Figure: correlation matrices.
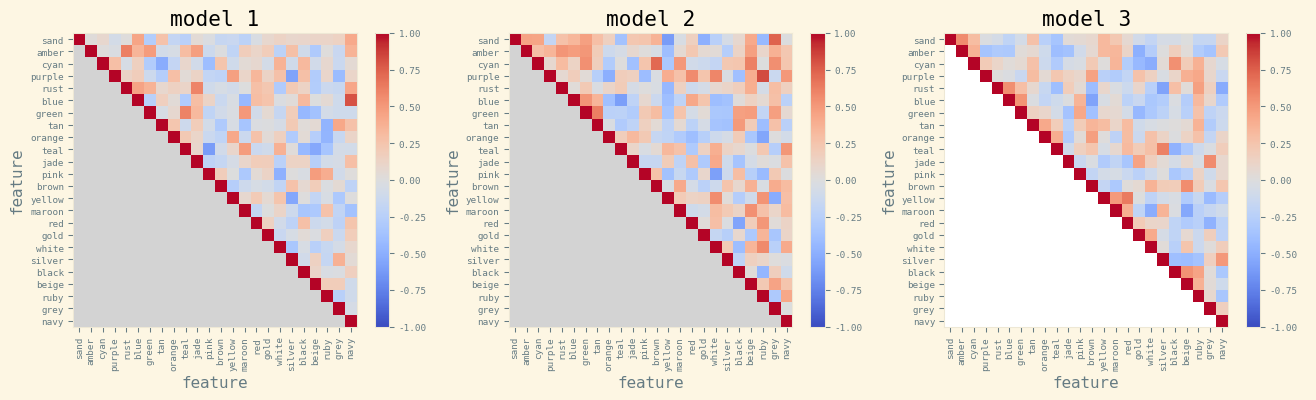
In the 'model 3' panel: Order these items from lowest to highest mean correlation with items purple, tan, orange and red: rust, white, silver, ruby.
rust, silver, white, ruby
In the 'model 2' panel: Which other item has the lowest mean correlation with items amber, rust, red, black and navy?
yellow
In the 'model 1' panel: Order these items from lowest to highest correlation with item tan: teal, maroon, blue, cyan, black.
cyan, maroon, teal, black, blue
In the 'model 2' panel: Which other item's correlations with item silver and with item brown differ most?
green
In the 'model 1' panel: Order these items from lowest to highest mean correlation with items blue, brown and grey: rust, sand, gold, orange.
orange, gold, rust, sand
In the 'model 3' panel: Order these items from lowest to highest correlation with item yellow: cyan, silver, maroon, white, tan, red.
white, silver, cyan, tan, maroon, red
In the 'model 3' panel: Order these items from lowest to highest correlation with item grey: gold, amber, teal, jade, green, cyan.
amber, green, teal, cyan, gold, jade
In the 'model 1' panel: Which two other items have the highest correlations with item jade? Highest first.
rust, amber
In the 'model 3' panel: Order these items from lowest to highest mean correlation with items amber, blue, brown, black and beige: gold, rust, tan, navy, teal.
teal, gold, navy, rust, tan
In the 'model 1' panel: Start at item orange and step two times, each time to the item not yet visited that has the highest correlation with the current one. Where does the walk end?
purple
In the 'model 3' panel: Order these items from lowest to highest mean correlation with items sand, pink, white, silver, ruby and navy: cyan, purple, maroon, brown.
maroon, cyan, purple, brown
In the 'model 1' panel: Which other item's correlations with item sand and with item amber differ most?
green
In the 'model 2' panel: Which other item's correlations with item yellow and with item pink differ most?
white
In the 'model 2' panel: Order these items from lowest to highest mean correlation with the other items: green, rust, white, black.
black, white, rust, green
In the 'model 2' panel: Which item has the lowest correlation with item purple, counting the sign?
orange
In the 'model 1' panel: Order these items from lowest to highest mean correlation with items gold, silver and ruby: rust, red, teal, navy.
teal, red, navy, rust
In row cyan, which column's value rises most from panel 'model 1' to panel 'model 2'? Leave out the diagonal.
green
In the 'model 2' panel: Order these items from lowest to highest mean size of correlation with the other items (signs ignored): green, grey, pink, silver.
silver, pink, grey, green
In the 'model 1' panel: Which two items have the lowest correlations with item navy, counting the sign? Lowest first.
maroon, brown
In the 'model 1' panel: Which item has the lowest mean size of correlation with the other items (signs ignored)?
gold
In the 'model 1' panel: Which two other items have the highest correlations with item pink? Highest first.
beige, ruby
